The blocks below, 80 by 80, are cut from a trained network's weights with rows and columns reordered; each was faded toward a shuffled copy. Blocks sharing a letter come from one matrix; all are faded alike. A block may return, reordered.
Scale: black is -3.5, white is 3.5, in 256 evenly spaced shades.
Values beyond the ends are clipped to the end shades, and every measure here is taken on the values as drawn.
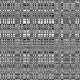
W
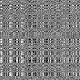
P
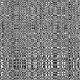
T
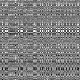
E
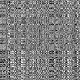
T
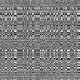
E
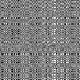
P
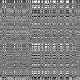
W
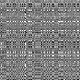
E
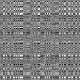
W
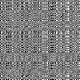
P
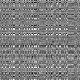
E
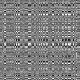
W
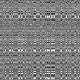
E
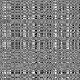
P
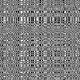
P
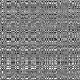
E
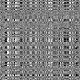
P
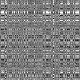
E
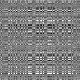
W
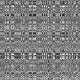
E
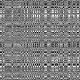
W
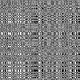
P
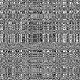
T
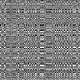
E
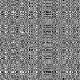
T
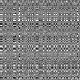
E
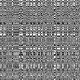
E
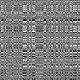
W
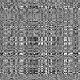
T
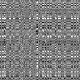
E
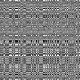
W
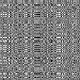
T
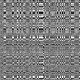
W
